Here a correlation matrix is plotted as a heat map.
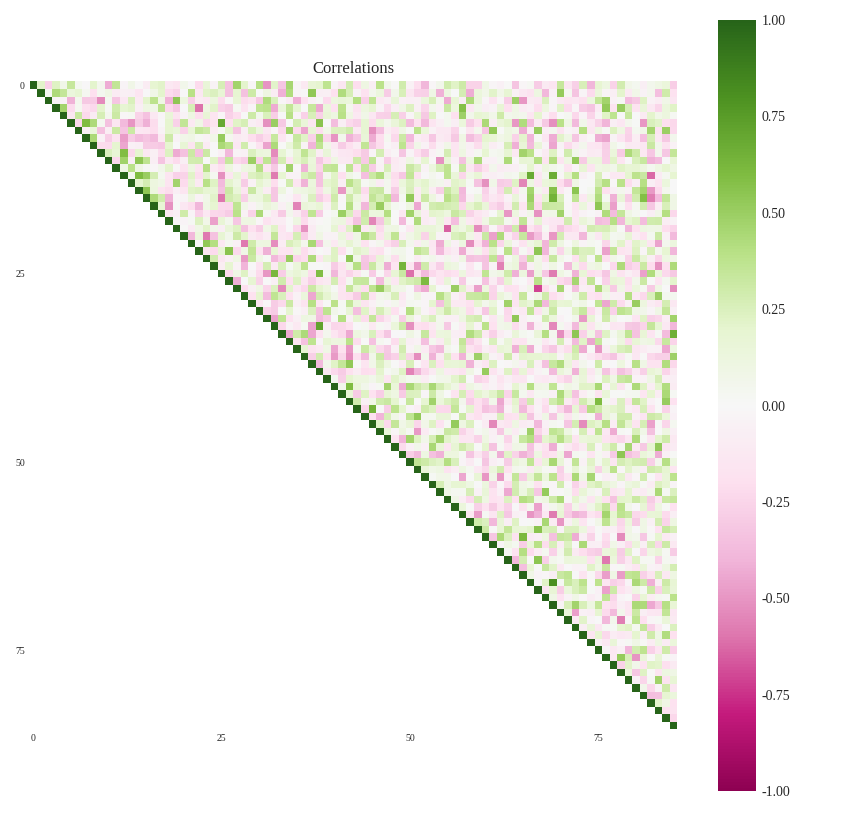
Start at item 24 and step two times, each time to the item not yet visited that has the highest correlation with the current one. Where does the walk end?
78
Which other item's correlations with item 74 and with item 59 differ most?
19
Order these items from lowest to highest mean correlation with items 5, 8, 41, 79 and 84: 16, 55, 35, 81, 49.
81, 16, 49, 35, 55
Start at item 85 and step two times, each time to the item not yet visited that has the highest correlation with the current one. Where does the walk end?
72
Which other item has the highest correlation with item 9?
12
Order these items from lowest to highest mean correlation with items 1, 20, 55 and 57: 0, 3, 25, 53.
25, 53, 0, 3
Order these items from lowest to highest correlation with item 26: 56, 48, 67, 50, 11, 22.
48, 56, 11, 50, 67, 22
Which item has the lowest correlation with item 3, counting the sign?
22
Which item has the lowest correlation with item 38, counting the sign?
50
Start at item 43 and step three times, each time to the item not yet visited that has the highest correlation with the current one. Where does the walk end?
27
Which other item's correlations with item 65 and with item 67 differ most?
6
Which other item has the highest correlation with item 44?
51
